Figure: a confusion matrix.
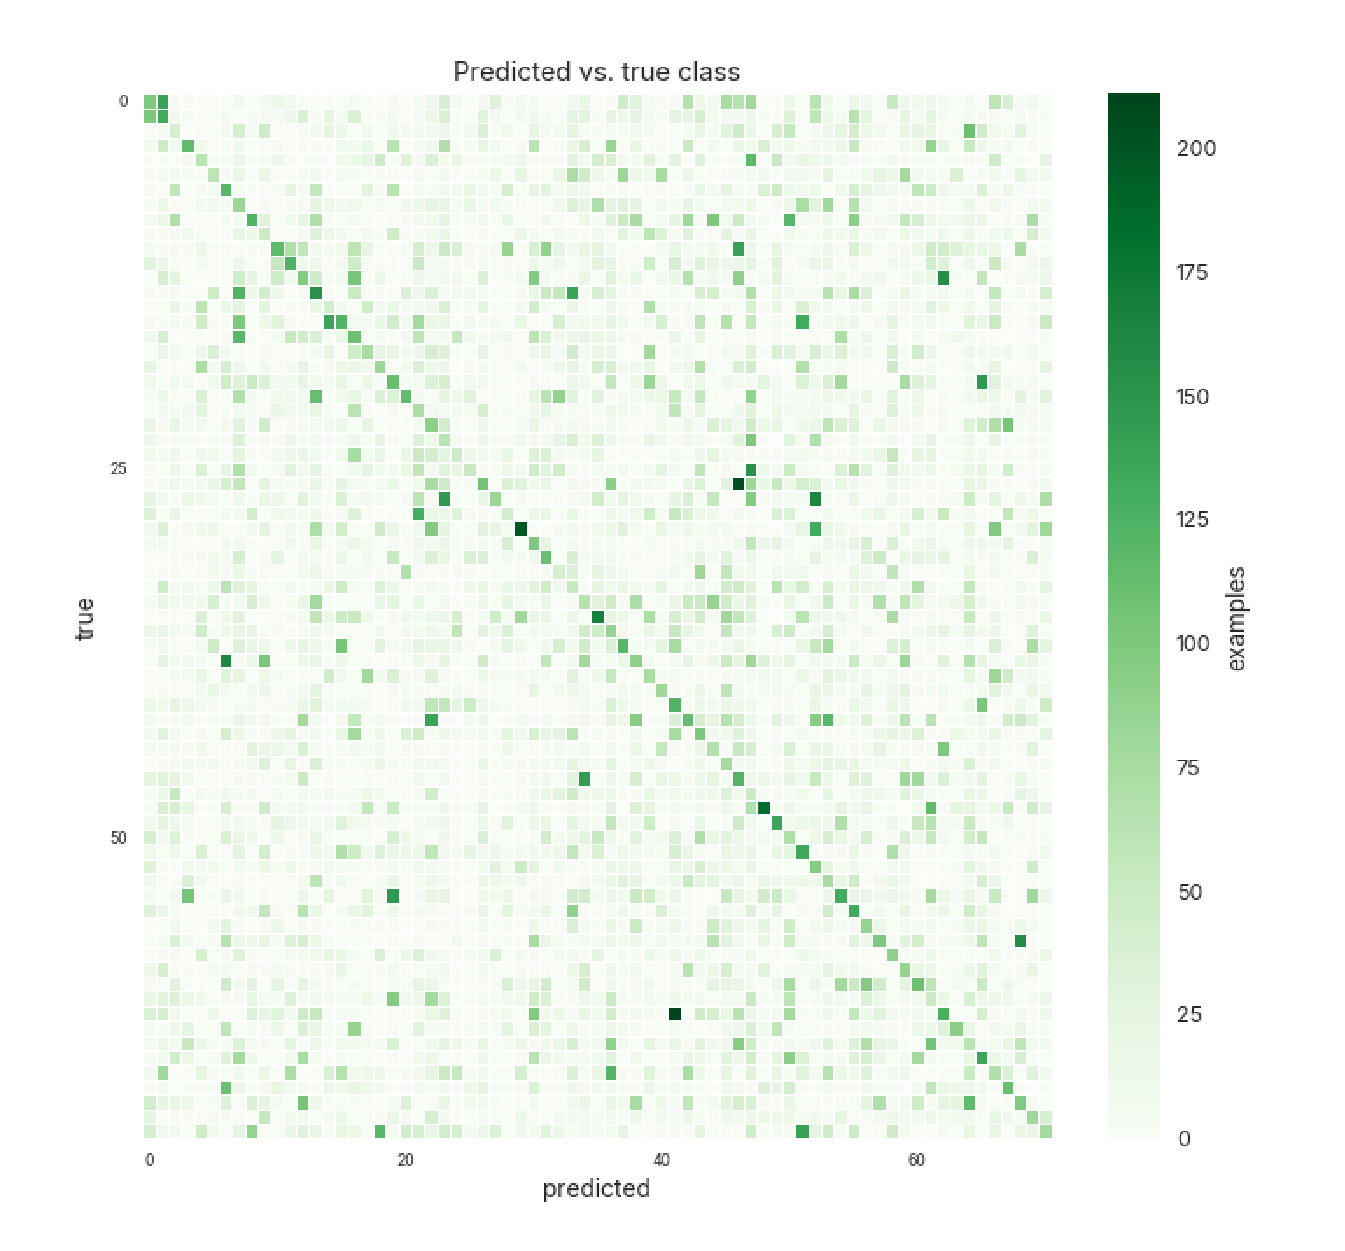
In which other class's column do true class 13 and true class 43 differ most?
7
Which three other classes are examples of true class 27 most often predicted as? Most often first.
52, 23, 47
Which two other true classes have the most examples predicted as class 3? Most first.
54, 64
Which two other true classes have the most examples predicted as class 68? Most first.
57, 10
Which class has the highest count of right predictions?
29
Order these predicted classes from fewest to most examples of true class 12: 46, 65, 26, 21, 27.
27, 21, 26, 65, 46
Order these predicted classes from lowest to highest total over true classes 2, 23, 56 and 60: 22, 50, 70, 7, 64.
70, 22, 7, 64, 50
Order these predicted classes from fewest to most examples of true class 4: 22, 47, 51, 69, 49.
69, 51, 22, 49, 47
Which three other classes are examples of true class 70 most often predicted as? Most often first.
51, 18, 8
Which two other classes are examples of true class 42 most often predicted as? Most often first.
22, 53
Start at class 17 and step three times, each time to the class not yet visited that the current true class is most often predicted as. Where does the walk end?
36
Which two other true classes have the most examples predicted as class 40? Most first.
5, 44
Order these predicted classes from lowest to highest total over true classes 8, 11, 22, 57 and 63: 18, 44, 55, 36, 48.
18, 48, 36, 55, 44
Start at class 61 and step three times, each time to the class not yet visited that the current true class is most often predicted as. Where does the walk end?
50
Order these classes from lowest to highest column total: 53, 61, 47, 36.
61, 53, 36, 47
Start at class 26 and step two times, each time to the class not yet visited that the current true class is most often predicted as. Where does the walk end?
34
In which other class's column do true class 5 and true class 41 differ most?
65
